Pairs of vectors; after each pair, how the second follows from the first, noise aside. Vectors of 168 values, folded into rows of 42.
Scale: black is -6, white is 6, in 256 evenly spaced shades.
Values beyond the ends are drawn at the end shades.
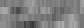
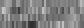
copied.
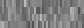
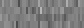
wrapped around, partly zeroed.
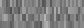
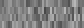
wrapped around.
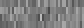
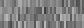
reversed.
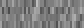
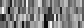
reversed, negated, scaled up.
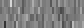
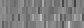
wrapped around, negated, partly zeroed.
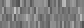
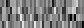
wrapped around, negated, scaled up.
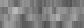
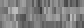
copied.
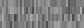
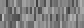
reversed.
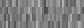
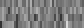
wrapped around, negated.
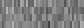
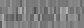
wrapped around, partly zeroed.
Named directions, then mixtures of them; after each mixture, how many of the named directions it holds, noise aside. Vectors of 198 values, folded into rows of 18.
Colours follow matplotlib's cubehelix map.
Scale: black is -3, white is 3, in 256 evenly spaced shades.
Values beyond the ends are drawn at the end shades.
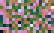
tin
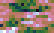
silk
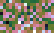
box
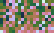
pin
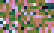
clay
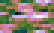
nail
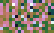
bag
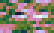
one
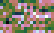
three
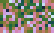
four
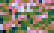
four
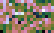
four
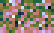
three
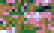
four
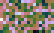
four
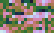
four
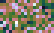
two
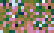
two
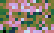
two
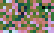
four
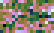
three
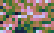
two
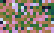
three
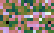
four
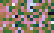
one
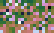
two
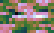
one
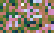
four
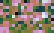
four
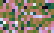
one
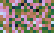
three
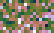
one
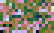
four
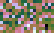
two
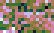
three
